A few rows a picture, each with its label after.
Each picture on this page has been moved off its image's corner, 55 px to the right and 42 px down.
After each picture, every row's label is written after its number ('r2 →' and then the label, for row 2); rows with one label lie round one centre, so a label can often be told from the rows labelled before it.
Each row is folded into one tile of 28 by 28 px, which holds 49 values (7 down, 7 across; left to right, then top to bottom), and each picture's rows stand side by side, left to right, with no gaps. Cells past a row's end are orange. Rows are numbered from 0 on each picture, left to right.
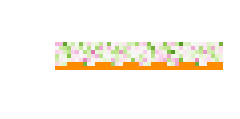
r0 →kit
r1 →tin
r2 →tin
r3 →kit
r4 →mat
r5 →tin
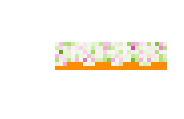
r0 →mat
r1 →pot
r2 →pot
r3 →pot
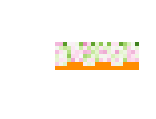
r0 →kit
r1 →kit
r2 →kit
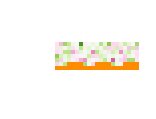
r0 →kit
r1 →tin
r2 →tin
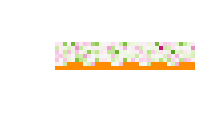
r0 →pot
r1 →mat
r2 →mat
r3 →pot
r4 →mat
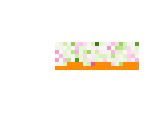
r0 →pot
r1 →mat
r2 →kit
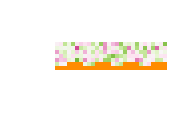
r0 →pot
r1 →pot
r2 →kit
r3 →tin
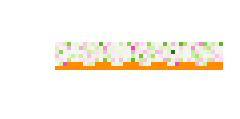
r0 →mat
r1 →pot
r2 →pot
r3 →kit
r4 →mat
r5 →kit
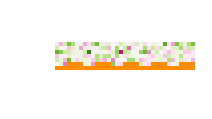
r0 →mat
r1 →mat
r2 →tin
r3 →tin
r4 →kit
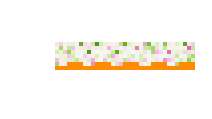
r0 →tin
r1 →mat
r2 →mat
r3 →kit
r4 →pot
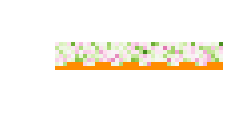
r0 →pot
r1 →kit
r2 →pot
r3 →mat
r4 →tin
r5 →tin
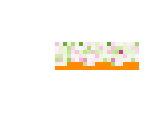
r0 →kit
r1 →tin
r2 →tin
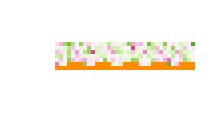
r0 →kit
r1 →tin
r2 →pot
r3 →kit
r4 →tin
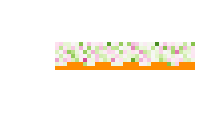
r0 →tin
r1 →tin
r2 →pot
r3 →pot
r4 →tin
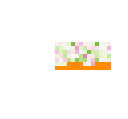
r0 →pot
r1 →mat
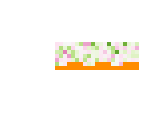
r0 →tin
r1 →kit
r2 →mat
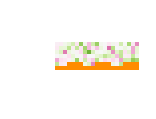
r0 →tin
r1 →mat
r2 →pot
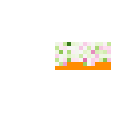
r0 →mat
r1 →tin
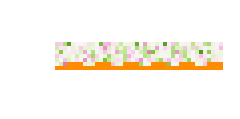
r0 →mat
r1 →pot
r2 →kit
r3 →tin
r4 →tin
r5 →mat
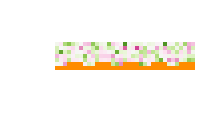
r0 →mat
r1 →kit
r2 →mat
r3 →tin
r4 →pot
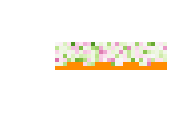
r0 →pot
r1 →kit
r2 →tin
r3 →mat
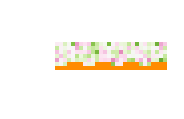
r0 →pot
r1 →kit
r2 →tin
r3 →pot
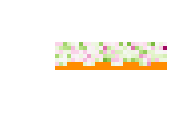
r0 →kit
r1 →pot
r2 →pot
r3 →mat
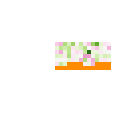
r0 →kit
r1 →mat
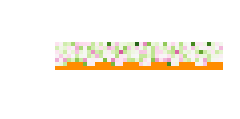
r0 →pot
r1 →tin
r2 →tin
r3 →kit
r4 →tin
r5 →mat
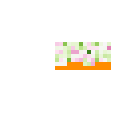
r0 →kit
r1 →mat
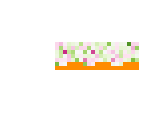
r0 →tin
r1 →tin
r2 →pot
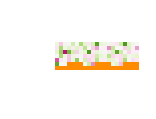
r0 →tin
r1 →mat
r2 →mat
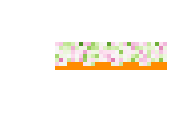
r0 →kit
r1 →kit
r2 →pot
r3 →pot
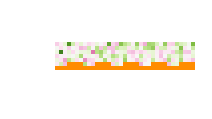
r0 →mat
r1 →tin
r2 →kit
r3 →kit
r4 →kit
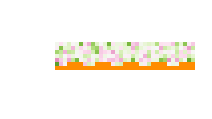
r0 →tin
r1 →kit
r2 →pot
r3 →pot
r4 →pot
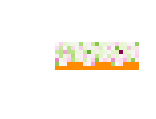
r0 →tin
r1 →mat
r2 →tin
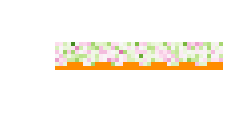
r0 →pot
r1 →kit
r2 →tin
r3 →kit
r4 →pot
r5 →kit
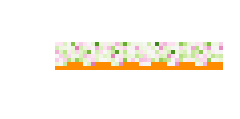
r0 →pot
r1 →mat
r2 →mat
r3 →pot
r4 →mat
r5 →mat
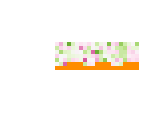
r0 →mat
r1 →tin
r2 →kit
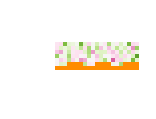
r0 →kit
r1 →tin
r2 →pot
